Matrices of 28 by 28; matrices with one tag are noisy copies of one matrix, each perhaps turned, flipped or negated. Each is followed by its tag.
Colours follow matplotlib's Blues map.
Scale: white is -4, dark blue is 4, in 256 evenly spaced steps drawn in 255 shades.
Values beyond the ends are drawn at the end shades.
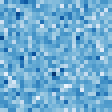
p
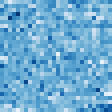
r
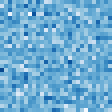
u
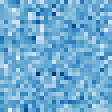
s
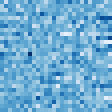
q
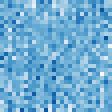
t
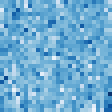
r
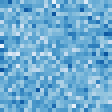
t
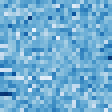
q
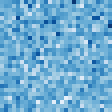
p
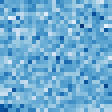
r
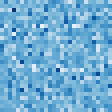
u
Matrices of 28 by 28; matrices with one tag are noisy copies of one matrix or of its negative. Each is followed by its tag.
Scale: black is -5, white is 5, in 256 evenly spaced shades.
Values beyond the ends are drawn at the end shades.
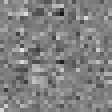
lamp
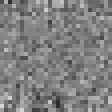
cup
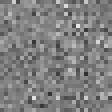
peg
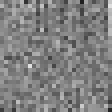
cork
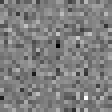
peg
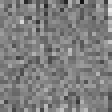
cork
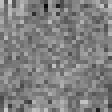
cup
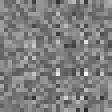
peg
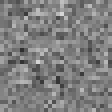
lamp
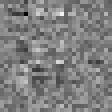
lamp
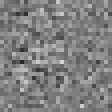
lamp
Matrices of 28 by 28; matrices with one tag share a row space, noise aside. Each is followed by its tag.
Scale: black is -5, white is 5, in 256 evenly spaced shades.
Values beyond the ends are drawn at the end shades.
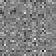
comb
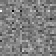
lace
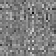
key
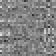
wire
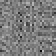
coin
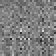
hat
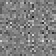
key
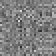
coin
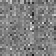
key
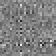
coin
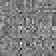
coin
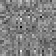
coin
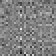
coin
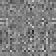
key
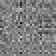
coin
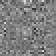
comb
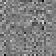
comb
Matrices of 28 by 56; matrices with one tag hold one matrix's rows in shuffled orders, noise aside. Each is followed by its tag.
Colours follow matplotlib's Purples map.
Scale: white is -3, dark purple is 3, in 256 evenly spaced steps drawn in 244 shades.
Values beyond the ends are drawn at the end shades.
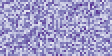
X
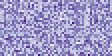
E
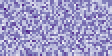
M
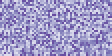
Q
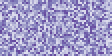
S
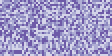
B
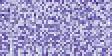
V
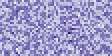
X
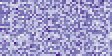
V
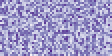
S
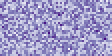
S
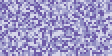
S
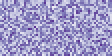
M
